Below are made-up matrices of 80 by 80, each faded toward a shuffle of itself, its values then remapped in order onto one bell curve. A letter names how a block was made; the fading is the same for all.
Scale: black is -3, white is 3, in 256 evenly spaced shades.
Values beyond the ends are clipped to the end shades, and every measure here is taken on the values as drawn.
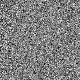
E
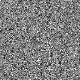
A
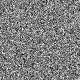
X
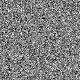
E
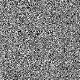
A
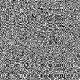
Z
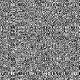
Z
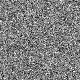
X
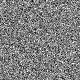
X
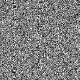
E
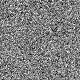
X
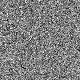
X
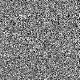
A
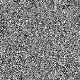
A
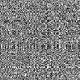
Z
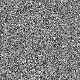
E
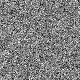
X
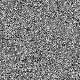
E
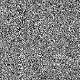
A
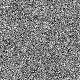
X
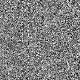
E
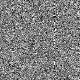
A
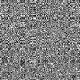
Z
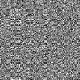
Z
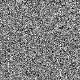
E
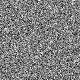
X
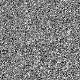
A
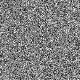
E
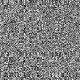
Z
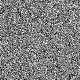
E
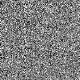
A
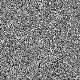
E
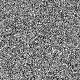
X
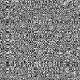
Z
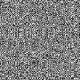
Z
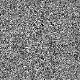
A
